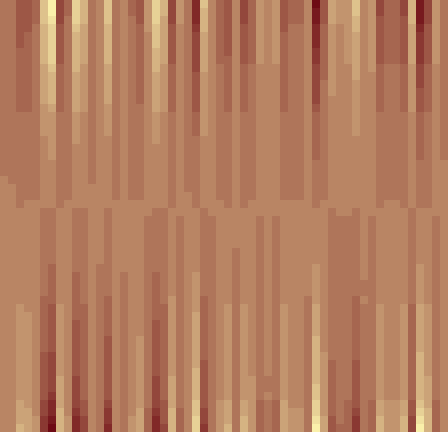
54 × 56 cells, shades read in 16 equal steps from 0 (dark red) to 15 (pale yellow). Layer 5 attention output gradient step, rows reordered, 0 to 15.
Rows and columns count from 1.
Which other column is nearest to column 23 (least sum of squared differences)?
19
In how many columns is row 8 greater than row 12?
15
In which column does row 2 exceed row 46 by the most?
7
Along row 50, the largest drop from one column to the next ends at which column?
26
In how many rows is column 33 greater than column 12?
23
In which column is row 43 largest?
40
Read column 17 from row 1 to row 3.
6 6 7
